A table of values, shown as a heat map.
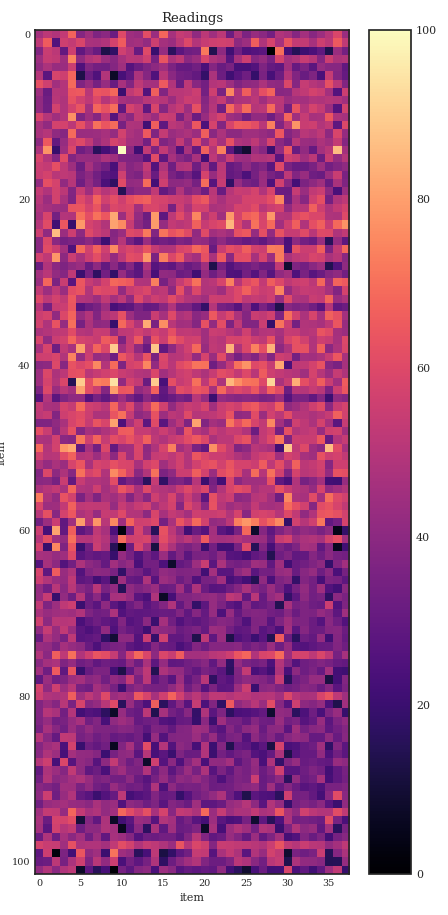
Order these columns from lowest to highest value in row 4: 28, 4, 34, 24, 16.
24, 28, 16, 34, 4
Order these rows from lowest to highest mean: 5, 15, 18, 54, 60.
5, 60, 54, 18, 15
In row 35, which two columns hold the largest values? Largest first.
13, 15
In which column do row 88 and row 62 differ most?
2
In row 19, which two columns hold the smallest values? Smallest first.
10, 36
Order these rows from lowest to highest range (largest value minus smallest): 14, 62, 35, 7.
7, 35, 62, 14
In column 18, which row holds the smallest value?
60
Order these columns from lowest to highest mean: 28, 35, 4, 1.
35, 28, 1, 4
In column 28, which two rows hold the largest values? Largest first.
42, 38
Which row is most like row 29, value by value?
66
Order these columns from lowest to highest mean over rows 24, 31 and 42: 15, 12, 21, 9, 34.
15, 21, 12, 34, 9
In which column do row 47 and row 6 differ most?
9
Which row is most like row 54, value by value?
81
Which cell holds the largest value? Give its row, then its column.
14, 10
